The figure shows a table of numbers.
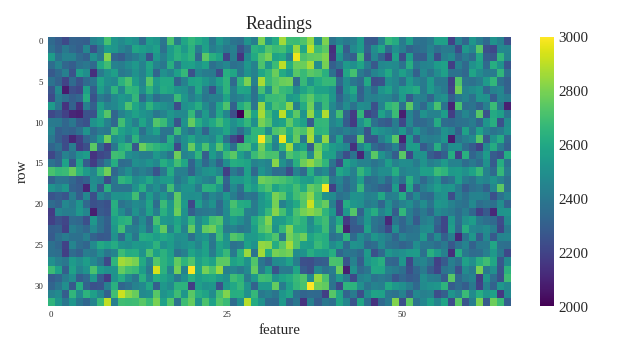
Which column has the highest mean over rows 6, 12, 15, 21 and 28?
37
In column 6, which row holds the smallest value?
21
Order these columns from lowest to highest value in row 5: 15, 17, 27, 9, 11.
9, 15, 17, 27, 11
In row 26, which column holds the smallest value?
57
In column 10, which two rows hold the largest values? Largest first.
31, 27
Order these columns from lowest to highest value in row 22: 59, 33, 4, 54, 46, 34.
4, 46, 54, 59, 33, 34
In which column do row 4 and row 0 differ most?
20
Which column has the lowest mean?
2
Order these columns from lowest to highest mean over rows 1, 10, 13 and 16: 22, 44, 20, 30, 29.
29, 44, 22, 20, 30
